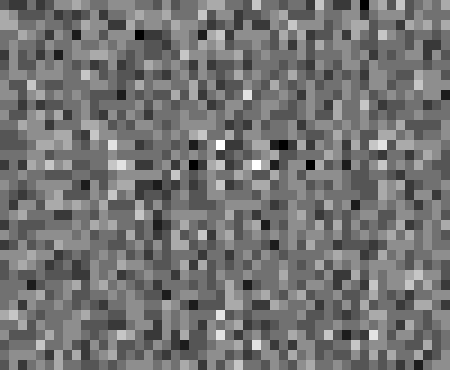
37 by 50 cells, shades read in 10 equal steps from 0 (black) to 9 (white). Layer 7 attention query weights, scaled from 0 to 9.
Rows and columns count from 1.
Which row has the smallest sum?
7
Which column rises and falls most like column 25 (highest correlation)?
43
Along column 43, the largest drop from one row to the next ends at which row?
16
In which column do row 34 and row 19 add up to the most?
25
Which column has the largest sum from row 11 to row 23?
13
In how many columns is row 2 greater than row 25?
23
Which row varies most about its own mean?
17
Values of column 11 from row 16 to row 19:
4 4 3 5
